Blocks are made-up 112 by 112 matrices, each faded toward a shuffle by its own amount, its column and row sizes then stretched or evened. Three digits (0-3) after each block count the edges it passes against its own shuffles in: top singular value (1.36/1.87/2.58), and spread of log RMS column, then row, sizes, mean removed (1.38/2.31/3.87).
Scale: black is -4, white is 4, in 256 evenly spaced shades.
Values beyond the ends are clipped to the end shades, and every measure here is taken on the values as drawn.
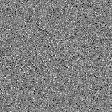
2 0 1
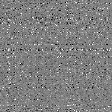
2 1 2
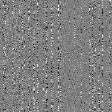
1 3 0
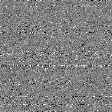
2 0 2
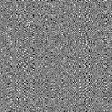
3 2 1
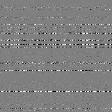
3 0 3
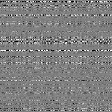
3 0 3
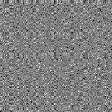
3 1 1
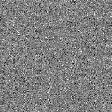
2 1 0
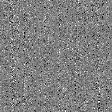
1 2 0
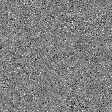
1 0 0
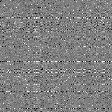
3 1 2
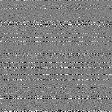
3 1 3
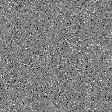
2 0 0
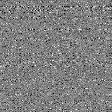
2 0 2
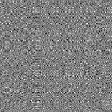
3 0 2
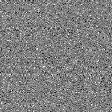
2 0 1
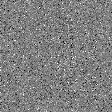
1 1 0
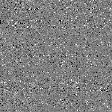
0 1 2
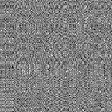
3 1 0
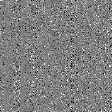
2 2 0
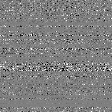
1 1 3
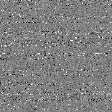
0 0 2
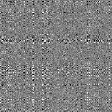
3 2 2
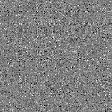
2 1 1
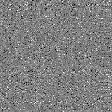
2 0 1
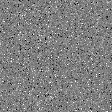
0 1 0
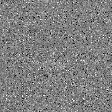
1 1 1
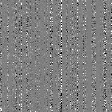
2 3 1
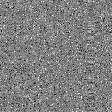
2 0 0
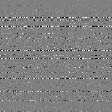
3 0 3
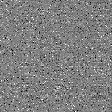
2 0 0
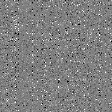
0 2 1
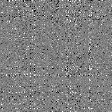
1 2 2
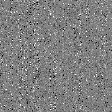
1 2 0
